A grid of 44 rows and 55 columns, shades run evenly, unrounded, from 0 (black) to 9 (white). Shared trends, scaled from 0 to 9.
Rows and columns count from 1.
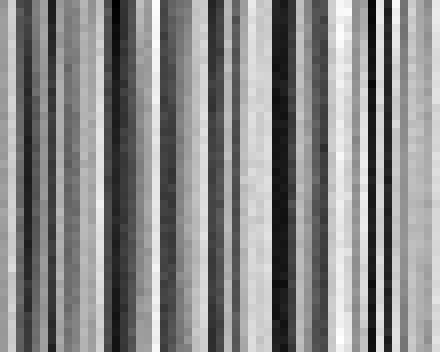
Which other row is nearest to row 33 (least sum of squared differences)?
34
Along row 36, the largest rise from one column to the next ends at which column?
48
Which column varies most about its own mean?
46
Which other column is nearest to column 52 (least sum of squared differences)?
25
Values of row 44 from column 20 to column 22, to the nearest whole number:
9 2 3
